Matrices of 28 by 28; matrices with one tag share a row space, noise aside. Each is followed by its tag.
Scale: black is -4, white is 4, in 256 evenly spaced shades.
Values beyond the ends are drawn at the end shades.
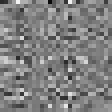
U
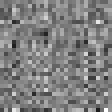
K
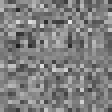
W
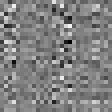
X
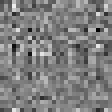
K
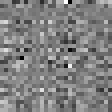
U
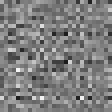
W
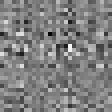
U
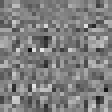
K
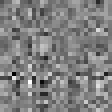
K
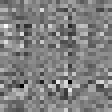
U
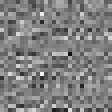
W
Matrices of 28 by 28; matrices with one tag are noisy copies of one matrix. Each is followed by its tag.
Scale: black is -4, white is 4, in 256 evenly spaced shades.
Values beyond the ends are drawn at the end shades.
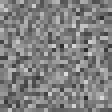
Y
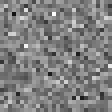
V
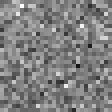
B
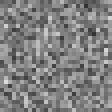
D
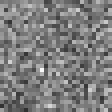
B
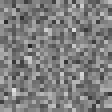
D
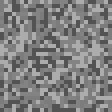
Y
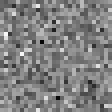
D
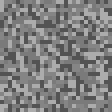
V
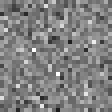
Y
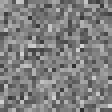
Y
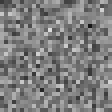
D
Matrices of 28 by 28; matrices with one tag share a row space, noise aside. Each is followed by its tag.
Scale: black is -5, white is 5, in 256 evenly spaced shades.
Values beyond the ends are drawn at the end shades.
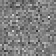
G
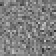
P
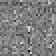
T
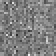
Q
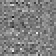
G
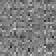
T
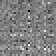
T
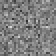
G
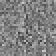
P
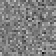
P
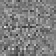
G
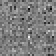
T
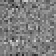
G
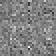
T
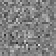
G
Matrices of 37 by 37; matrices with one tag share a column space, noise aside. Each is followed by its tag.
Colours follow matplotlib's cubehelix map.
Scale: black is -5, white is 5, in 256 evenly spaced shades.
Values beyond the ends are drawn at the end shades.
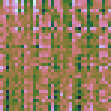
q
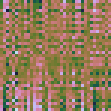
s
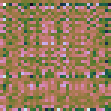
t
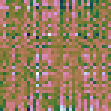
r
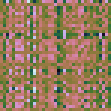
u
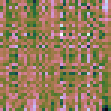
r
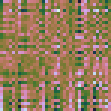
s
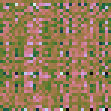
t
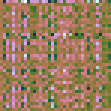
u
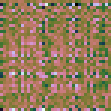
t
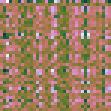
u
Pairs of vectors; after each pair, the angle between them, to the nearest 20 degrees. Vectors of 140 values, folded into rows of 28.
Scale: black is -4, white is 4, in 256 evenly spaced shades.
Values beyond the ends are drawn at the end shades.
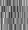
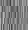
40 degrees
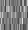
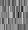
60 degrees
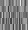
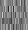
60 degrees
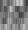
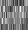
120 degrees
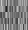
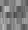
100 degrees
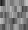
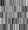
40 degrees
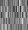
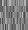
100 degrees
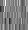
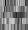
120 degrees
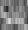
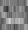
20 degrees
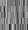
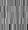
20 degrees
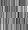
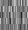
100 degrees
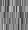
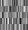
100 degrees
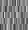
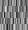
160 degrees
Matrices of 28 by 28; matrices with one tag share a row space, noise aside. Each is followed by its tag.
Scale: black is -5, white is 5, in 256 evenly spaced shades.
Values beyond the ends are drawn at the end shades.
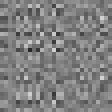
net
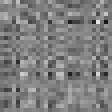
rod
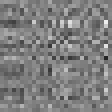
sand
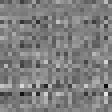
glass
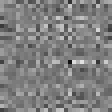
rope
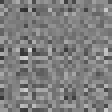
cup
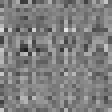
cup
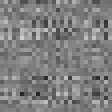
glass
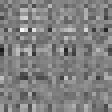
cup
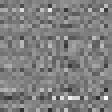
sand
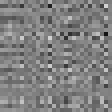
sand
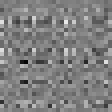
cup
